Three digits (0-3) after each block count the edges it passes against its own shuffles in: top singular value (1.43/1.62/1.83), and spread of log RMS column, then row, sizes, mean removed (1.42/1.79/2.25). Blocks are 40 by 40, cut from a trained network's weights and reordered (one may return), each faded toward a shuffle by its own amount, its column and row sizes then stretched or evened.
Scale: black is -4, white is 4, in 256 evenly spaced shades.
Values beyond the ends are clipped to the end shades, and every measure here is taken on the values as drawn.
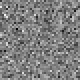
0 0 1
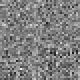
1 0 2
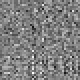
2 1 1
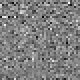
2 0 2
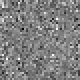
0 2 1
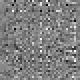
2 3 2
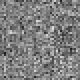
2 2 0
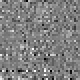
1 1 3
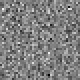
1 1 0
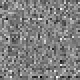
1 0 2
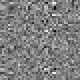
3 2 1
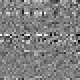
3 1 3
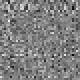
3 2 2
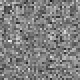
2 1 0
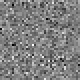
0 1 1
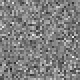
0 0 1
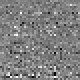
2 1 3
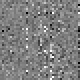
0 3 0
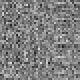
2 1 0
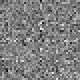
0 2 1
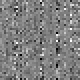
1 3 1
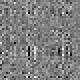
3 3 2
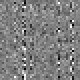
2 3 0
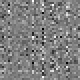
1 3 1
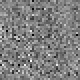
0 2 2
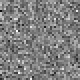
0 1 0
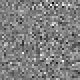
0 2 1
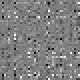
1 3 2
